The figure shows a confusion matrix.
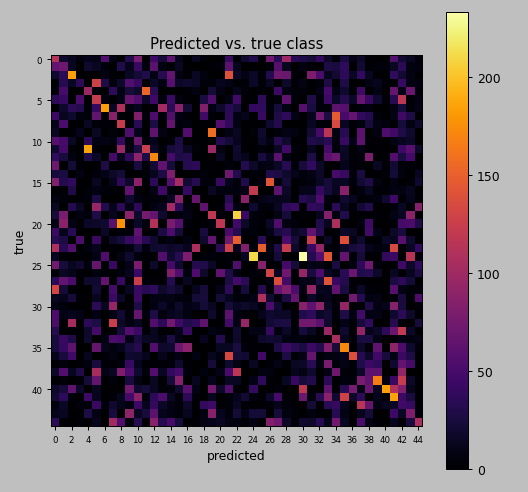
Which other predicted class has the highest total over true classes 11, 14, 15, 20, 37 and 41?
8
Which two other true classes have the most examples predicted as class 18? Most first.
6, 32
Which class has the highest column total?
10
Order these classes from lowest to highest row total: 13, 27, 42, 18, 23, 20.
13, 42, 18, 27, 20, 23
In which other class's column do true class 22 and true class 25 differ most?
35
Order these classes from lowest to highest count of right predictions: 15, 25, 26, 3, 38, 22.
3, 38, 25, 15, 26, 22
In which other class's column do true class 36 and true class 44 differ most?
21
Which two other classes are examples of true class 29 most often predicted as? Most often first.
25, 36
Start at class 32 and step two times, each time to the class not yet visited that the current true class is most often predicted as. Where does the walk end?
34
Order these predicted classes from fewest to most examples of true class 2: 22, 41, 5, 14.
5, 22, 41, 14
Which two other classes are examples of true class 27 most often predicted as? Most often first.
33, 10
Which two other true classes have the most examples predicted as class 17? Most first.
23, 26
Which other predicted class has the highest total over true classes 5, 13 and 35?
42
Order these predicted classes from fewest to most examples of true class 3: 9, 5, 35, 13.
13, 35, 9, 5
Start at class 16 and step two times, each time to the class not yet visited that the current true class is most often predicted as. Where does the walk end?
30
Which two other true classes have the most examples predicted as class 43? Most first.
24, 19
